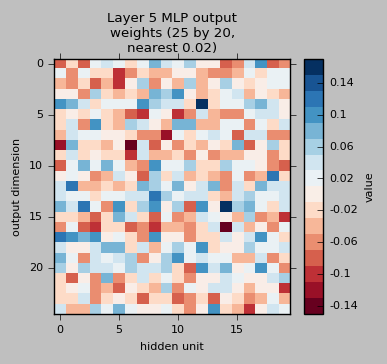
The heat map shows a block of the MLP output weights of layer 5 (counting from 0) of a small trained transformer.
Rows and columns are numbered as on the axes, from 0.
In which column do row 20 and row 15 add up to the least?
19
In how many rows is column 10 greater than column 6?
16
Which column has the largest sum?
17
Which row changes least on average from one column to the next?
13
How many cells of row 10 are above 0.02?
5
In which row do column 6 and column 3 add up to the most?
6
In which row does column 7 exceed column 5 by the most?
2
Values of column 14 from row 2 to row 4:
0.06 0.02 0.02
